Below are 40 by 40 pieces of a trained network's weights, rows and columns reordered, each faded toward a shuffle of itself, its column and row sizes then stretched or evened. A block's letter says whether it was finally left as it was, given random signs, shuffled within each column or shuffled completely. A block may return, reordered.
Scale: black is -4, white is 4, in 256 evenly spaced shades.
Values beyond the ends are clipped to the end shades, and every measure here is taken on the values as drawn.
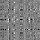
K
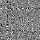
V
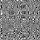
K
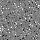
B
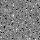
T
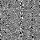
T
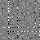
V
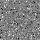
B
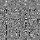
V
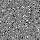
B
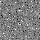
B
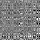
K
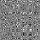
K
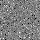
B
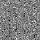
T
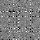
V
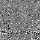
V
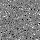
B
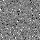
B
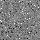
B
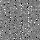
T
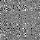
V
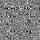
V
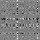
K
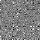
V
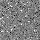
B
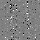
T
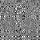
K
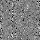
T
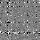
V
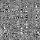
V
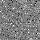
B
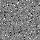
B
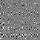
K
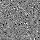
B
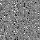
T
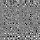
K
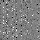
T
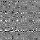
K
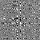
V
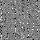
T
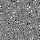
T
